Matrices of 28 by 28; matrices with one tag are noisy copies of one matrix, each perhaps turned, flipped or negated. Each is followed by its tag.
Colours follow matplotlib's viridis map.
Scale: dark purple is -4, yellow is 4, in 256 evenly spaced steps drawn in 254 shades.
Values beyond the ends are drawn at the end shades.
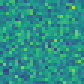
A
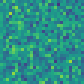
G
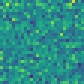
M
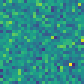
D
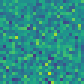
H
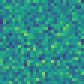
H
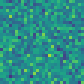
H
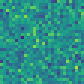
A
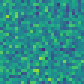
G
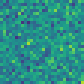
G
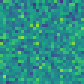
D
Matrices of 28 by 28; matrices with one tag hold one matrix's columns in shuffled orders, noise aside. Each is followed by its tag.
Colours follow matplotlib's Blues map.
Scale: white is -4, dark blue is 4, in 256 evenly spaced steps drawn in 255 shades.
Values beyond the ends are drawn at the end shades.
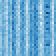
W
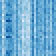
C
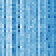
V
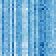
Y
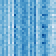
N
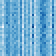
N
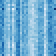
Y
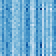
Y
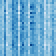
W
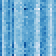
Y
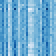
Y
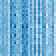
N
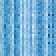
N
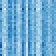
Y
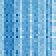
C
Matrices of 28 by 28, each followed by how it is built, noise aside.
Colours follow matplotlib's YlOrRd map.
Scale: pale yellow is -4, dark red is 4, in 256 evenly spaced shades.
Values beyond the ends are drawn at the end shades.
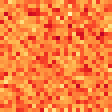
Toeplitz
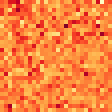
uneven rows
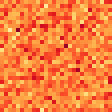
Hankel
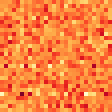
uneven rows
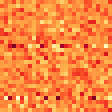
uneven rows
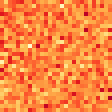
noise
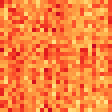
blocks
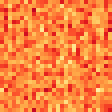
blocks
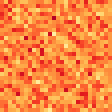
Toeplitz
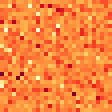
sparse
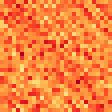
Toeplitz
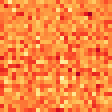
blocks
